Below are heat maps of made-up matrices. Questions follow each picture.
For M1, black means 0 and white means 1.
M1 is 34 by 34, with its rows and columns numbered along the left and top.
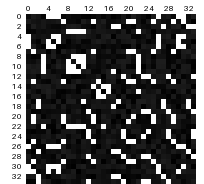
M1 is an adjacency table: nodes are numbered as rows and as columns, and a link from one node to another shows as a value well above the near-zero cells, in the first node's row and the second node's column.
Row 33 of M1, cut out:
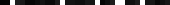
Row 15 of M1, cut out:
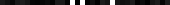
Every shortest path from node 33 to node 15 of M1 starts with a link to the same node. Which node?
node 2
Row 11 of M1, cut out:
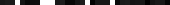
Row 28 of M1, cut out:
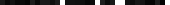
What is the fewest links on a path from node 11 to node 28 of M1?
4
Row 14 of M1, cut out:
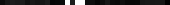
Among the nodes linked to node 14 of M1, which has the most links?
node 13
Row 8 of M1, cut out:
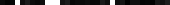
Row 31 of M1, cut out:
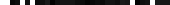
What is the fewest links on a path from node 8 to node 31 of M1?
6
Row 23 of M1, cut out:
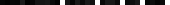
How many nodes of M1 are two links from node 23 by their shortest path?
1
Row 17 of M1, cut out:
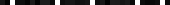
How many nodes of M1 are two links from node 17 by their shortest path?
6
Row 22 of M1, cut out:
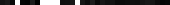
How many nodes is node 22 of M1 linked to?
6
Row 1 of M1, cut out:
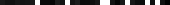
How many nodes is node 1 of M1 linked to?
7
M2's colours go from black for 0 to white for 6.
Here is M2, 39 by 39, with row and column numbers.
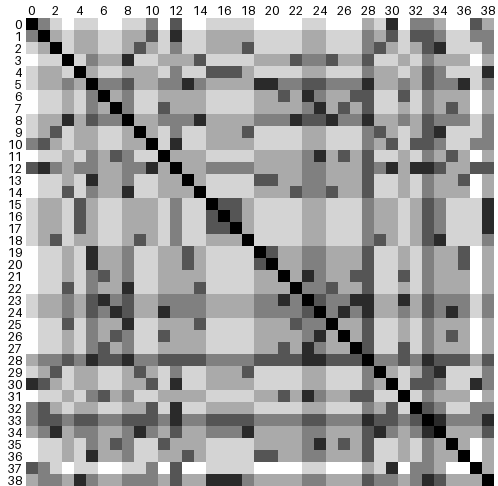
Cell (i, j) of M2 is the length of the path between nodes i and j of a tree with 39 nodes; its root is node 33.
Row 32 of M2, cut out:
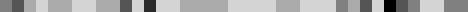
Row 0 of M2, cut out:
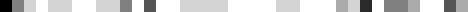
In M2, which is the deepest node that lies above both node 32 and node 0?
12
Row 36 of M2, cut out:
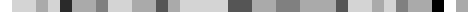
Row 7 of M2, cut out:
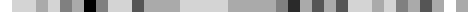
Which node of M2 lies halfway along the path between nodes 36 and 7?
28
